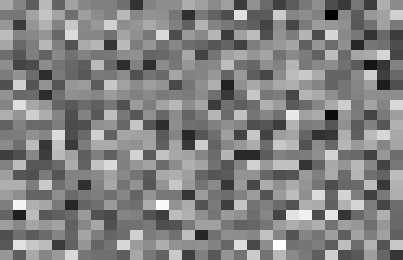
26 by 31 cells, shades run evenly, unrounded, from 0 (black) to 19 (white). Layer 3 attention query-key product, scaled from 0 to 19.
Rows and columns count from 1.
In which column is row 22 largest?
24
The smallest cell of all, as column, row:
26, 2
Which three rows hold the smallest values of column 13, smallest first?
13, 22, 23
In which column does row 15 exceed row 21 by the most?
16
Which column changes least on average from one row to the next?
7
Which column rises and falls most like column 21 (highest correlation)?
15
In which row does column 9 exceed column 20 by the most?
3
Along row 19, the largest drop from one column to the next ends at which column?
30
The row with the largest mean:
25
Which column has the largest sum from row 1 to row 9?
4
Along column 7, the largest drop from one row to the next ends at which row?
19
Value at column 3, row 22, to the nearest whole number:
14
